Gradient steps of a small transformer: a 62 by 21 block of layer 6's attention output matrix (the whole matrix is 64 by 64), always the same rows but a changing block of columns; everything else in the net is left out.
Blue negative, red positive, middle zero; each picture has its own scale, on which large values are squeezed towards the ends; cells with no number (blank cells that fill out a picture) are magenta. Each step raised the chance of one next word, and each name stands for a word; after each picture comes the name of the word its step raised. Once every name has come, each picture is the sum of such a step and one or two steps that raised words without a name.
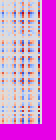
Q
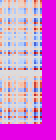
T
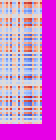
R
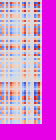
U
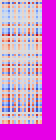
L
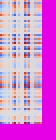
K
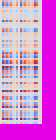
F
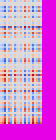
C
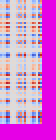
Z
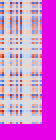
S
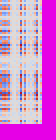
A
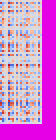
L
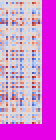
R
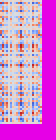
L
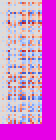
Q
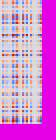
Z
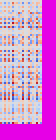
C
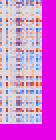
R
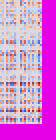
T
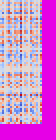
S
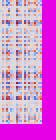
A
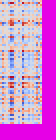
R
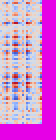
A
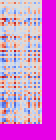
R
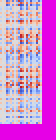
K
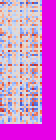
L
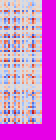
C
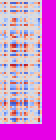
L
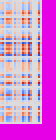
K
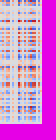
F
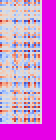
F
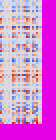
C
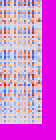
S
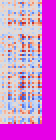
K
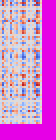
S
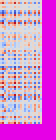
T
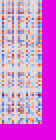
S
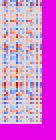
U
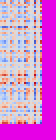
C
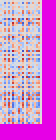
R
